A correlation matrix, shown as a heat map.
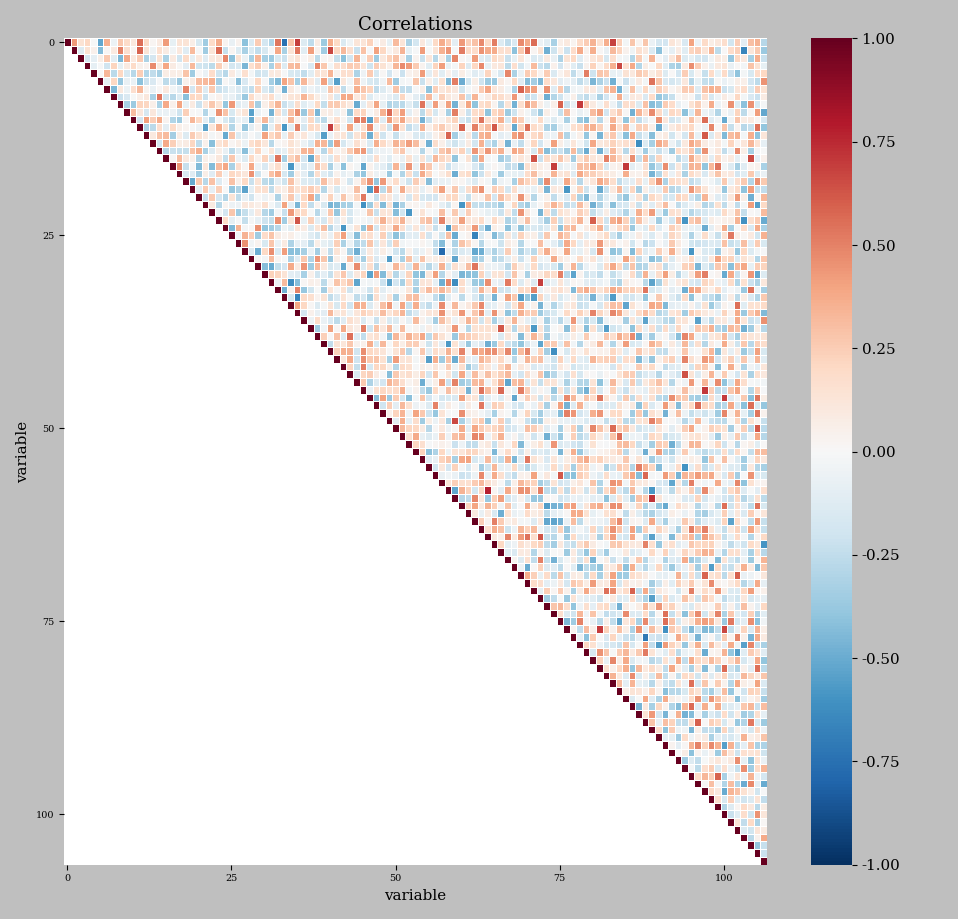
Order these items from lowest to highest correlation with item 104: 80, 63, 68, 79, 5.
5, 80, 68, 79, 63
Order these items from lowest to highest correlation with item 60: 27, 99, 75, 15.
75, 99, 27, 15
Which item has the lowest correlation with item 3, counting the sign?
27
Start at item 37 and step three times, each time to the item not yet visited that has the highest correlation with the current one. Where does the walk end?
97
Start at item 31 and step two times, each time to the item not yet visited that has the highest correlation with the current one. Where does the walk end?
64
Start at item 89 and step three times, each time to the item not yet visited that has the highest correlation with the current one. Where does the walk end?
9
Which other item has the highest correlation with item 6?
69
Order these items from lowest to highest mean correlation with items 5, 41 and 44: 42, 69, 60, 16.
60, 16, 42, 69
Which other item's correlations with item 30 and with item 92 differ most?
46
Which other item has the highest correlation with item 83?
0
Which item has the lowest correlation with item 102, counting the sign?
79
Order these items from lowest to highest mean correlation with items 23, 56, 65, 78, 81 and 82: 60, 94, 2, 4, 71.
94, 2, 4, 60, 71
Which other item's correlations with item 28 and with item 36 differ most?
85
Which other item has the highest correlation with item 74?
16
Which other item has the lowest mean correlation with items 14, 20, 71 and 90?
78
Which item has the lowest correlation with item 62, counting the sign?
25
